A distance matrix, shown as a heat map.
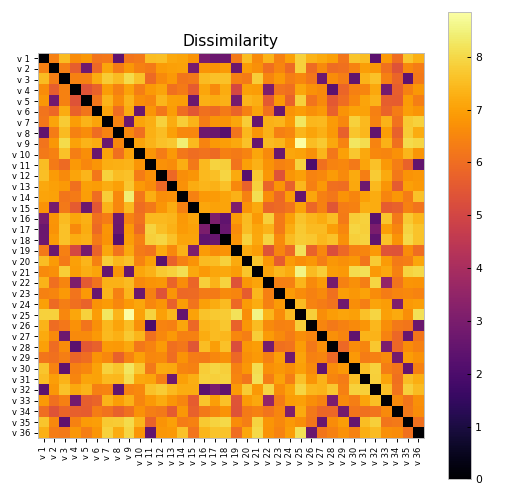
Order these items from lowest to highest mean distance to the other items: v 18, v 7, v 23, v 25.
v 23, v 18, v 7, v 25
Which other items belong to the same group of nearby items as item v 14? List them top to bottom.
v 25
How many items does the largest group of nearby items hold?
6
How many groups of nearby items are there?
11
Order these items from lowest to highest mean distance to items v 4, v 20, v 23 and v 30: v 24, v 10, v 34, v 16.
v 10, v 34, v 24, v 16
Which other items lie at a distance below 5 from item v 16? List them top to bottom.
v 1, v 8, v 17, v 18, v 32
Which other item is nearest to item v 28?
v 4
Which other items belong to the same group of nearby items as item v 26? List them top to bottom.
v 11, v 36
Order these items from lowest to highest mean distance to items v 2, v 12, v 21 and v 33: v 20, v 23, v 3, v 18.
v 20, v 23, v 3, v 18
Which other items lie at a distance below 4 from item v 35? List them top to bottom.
v 3, v 27, v 30
